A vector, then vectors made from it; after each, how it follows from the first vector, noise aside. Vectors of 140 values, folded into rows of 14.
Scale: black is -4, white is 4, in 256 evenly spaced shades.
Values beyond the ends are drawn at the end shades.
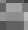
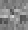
wrapped around, negated, partly zeroed.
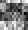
negated, scaled up.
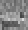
wrapped around, negated, partly zeroed.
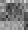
negated.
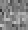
wrapped around, negated, partly zeroed.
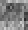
negated.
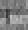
wrapped around, negated, partly zeroed.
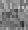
wrapped around, negated, partly zeroed.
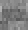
wrapped around, shrunk.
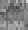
negated, partly zeroed.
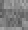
reversed, negated, shrunk.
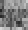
reversed, negated.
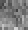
wrapped around, negated, partly zeroed.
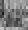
reversed, negated.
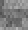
reversed, negated, shrunk.
